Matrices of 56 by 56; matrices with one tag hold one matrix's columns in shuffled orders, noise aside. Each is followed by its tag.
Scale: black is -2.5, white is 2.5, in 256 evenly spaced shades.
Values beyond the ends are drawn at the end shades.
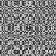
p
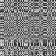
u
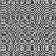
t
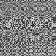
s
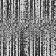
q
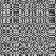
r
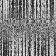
q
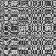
p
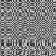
u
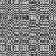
t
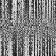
q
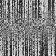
q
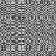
t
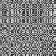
r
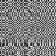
u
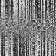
q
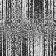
q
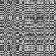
t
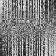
q
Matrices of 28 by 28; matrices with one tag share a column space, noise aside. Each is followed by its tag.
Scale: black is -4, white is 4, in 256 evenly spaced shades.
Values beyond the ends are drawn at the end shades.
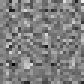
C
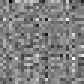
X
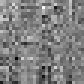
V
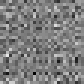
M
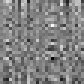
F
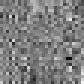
V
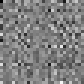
C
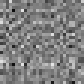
C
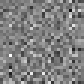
M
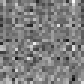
F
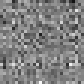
C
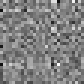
C
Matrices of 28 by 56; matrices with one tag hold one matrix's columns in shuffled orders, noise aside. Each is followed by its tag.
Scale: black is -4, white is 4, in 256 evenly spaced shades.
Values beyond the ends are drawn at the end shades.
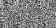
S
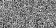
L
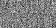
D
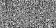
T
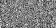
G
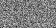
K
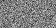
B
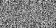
T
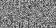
L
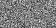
G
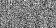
S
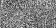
S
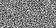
B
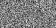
G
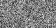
G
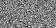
B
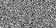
B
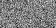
G
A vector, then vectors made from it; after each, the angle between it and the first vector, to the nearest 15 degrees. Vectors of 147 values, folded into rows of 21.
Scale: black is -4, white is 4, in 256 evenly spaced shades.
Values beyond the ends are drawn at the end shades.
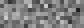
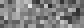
30 degrees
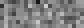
60 degrees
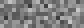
165 degrees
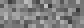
15 degrees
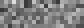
120 degrees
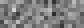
105 degrees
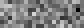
60 degrees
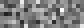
105 degrees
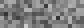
135 degrees
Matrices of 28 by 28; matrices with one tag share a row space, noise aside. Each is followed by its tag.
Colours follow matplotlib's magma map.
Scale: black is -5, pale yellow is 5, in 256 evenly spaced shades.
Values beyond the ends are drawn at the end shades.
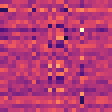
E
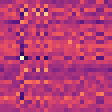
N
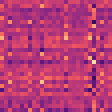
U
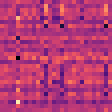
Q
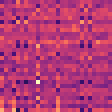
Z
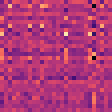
U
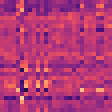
N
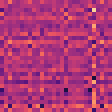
U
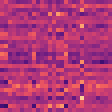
E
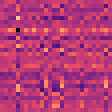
Q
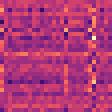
U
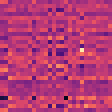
E
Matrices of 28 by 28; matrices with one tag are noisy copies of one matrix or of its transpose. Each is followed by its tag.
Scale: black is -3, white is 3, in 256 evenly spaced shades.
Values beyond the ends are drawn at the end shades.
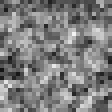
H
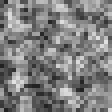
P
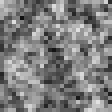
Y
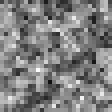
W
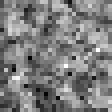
P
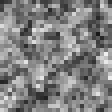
W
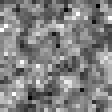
W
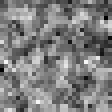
P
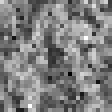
Y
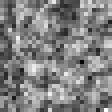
H
